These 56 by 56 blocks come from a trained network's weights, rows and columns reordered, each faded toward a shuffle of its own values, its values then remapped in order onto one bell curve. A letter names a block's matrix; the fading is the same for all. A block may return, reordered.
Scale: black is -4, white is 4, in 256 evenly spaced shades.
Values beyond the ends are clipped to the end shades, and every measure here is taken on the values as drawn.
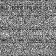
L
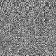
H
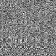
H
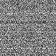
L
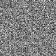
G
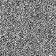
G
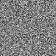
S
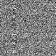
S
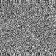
H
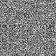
H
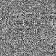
H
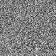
S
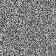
G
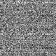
L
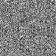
H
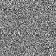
H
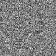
G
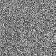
G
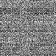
L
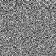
H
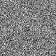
S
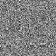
H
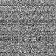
L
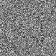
G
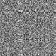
H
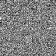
S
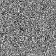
G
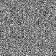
G
